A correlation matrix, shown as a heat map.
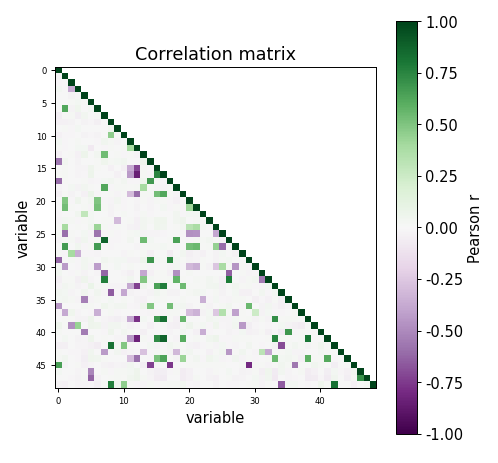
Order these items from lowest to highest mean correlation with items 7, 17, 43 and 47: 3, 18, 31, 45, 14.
45, 31, 3, 18, 14
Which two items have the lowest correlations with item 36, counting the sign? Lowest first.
45, 0
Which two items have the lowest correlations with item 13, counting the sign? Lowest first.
31, 43
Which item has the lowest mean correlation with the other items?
12
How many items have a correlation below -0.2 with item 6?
3
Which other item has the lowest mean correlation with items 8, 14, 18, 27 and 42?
34
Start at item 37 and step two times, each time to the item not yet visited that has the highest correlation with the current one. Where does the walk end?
30
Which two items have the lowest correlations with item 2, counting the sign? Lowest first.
39, 3
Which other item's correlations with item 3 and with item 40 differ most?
35
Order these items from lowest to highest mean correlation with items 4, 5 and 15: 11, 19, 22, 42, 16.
11, 42, 22, 19, 16
